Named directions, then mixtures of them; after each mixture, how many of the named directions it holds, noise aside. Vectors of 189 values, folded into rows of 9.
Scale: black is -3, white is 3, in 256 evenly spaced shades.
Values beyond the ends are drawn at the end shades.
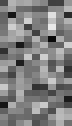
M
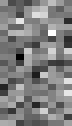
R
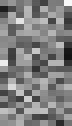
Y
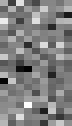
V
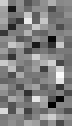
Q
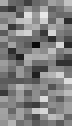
three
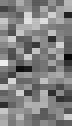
four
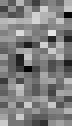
four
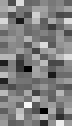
two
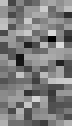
four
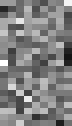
one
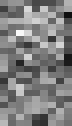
four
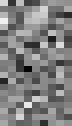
three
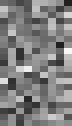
three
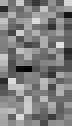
two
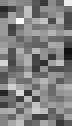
one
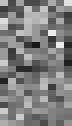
four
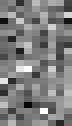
three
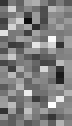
one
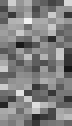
two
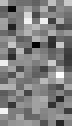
two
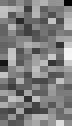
one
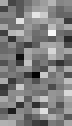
one
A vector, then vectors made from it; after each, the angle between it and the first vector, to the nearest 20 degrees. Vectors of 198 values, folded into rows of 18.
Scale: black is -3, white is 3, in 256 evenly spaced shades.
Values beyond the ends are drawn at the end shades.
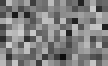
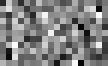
60 degrees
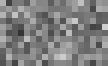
160 degrees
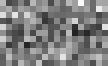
160 degrees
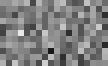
60 degrees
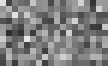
160 degrees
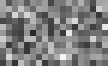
160 degrees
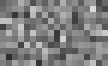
60 degrees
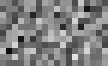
80 degrees
